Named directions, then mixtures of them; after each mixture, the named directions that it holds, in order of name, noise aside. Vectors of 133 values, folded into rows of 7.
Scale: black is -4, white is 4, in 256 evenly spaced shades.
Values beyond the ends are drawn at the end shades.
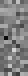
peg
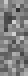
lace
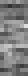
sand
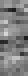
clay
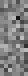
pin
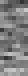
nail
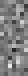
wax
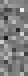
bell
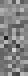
peg.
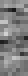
clay.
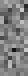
bell, lace, wax.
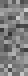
nail, peg, pin.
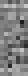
pin, sand, wax.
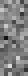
peg, wax.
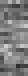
sand.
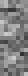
clay, lace, pin.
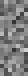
pin, wax.
